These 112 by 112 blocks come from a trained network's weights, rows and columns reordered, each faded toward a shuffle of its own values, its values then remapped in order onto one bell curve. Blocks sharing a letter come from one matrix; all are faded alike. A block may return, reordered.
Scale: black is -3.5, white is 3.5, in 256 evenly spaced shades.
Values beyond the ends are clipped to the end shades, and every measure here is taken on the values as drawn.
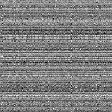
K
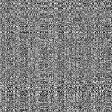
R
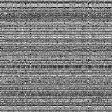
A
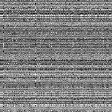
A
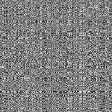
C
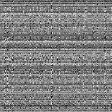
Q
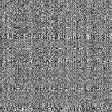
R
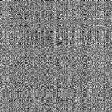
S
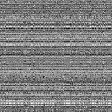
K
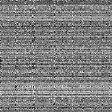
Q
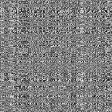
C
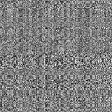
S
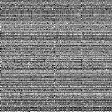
K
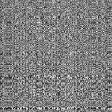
S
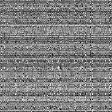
Q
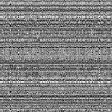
A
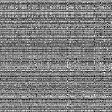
K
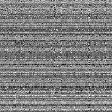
K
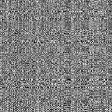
R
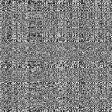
C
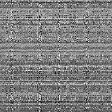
Q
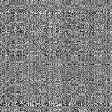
R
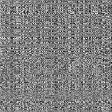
C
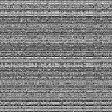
K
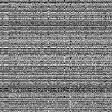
A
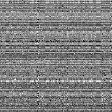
K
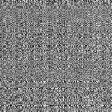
R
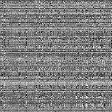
Q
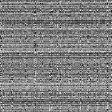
Q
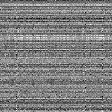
A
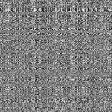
C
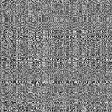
R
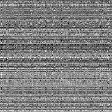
K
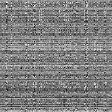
Q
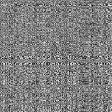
R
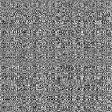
C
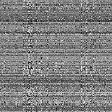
Q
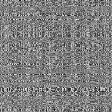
C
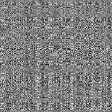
C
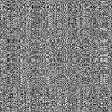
S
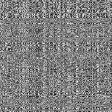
C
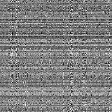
Q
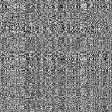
R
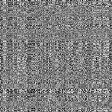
C
